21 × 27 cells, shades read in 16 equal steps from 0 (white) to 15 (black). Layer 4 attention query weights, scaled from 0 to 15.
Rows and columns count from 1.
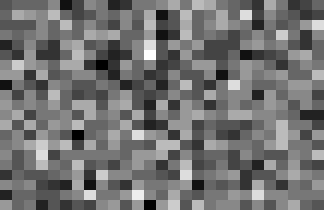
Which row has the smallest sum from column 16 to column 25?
12
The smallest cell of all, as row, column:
6, 13
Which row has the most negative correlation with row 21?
3
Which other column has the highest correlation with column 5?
23
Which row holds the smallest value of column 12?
20
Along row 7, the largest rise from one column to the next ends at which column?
8
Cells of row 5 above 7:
17
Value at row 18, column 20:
6
